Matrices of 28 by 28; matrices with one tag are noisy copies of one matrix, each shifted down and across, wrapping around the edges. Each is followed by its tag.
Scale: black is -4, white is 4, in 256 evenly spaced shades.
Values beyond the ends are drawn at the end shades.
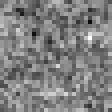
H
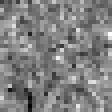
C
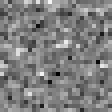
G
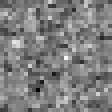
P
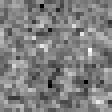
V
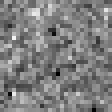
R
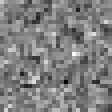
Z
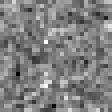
P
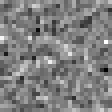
G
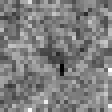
C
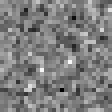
Z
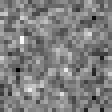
V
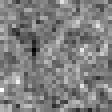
C
